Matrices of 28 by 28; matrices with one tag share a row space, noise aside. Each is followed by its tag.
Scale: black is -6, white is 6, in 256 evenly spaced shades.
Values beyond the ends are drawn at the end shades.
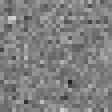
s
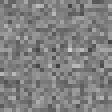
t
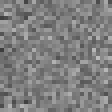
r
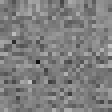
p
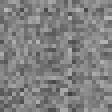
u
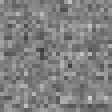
s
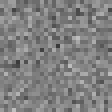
t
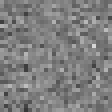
r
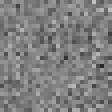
t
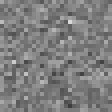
s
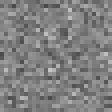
u
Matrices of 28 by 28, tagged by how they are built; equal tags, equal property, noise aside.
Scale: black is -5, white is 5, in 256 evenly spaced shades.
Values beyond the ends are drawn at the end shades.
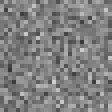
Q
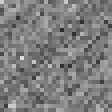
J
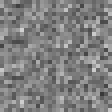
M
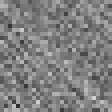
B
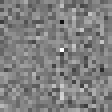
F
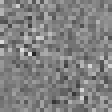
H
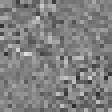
H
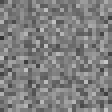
M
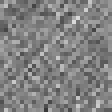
J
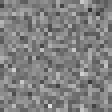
M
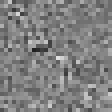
H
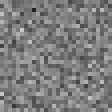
Q
